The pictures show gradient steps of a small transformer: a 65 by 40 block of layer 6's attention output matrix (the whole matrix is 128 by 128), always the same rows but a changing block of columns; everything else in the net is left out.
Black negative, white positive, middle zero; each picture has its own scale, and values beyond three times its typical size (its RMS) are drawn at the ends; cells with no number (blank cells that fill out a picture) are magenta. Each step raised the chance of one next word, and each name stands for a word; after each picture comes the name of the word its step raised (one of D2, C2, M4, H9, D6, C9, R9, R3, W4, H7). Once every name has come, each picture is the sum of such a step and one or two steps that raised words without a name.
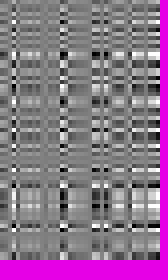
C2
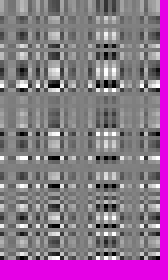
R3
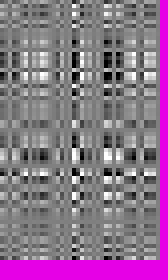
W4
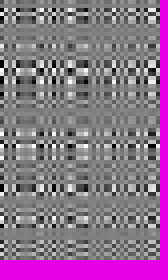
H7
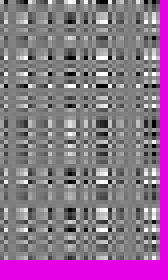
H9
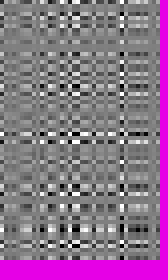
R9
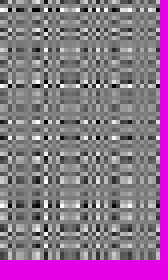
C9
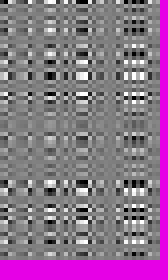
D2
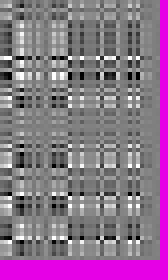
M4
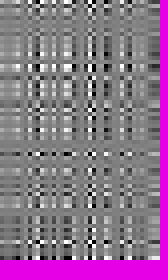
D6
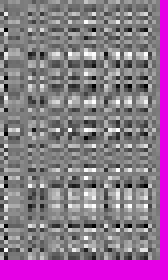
C2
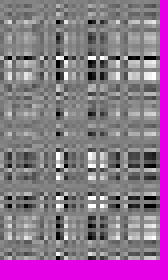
M4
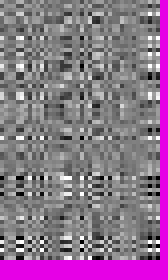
D6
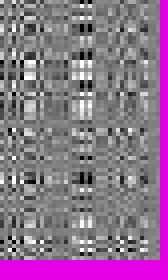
D2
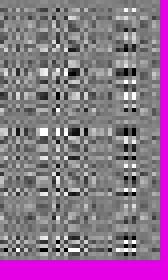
H7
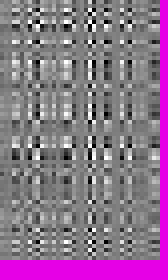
W4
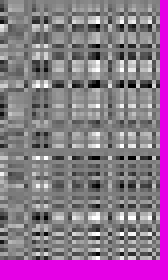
R3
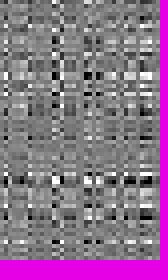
D2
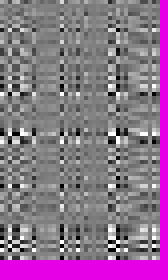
R9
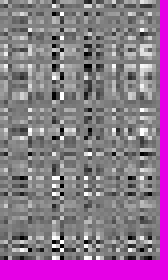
D6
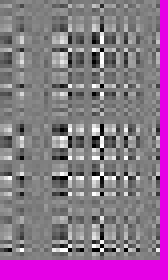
W4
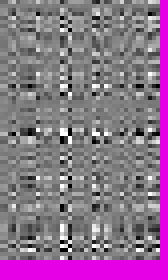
R9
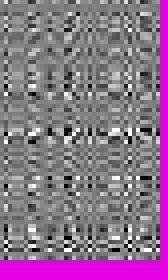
R9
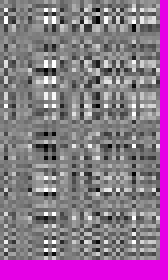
H7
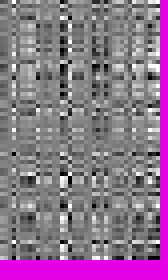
D6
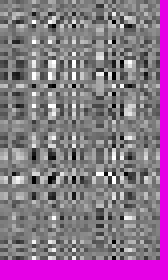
W4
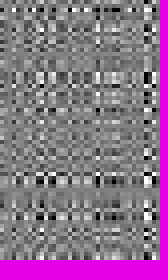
C9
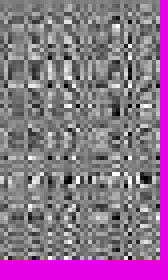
R3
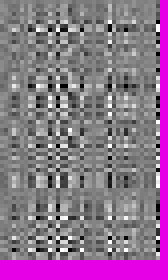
C2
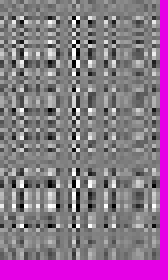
C2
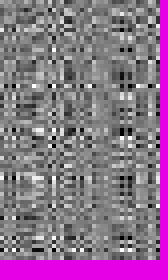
C9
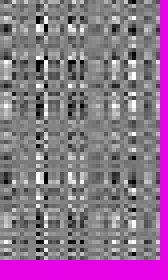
D2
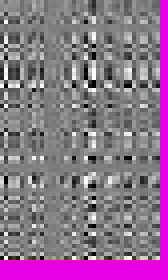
R3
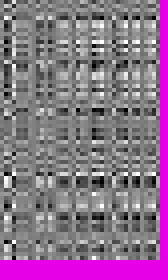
D6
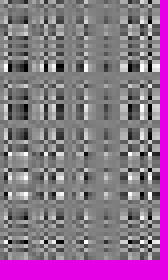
D6
